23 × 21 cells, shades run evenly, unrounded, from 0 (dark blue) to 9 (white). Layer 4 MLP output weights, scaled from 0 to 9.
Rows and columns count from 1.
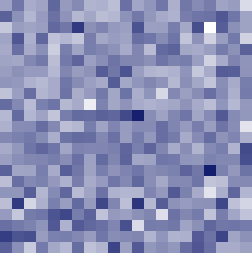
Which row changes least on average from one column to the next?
15
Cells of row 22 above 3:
16
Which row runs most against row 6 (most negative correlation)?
2
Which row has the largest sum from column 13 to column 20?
10
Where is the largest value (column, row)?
18, 3
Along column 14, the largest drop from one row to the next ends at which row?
21
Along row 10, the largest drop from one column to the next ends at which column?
9
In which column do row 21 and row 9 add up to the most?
12
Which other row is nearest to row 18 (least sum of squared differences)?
6
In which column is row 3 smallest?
7
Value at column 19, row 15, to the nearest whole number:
4
